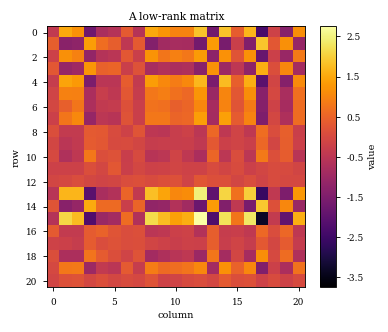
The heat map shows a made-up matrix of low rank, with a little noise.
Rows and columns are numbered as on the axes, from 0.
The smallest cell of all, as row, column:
15, 17
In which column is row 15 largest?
12
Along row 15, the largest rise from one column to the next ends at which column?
14
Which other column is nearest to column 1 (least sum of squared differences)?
8
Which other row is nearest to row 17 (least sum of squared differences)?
9
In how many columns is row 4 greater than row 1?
12
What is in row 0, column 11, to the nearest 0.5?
1
